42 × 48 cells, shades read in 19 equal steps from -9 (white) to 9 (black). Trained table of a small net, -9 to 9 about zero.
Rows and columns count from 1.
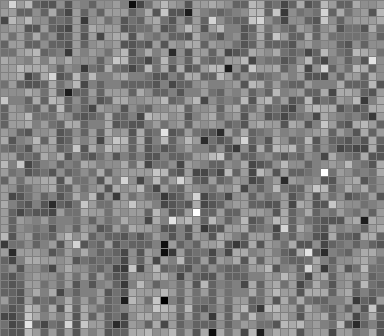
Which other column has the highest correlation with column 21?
41
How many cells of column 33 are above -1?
22
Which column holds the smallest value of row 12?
35
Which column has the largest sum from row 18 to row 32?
26
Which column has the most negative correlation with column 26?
31
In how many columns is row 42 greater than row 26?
20
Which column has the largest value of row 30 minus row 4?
24
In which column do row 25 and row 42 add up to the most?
27
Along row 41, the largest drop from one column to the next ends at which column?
4
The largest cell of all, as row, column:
38, 21
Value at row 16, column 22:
-1
